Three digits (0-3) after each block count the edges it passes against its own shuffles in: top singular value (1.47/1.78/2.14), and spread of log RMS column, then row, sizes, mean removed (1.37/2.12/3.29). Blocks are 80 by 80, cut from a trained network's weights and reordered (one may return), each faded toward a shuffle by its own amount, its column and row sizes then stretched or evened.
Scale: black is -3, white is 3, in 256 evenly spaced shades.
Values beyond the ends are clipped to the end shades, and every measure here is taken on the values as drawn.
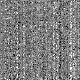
2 2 1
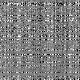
3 0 3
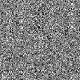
2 1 1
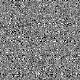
0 1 2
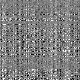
3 1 3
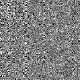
2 2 1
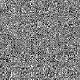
2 2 2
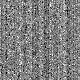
2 1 0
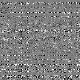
0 2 3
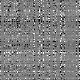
2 3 2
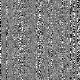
0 3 0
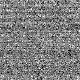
1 1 0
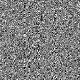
1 2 0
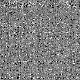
0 0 2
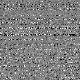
0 0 3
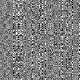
3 3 1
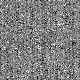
0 0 1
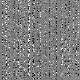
0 3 1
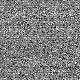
0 0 1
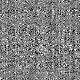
1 0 2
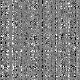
2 3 2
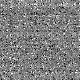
0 1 1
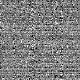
2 2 0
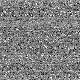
0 0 1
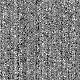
1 1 0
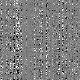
0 3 2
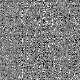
0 2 0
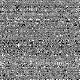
1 1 2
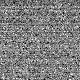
1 0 0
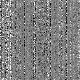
2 3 0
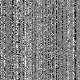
3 3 0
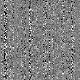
0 3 0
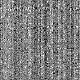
3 1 2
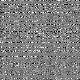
0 0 3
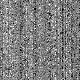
2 2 0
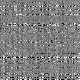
2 0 3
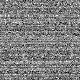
2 0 1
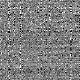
1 2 1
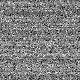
1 0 0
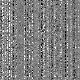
3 3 1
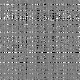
3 2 3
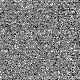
0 0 0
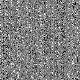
0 2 0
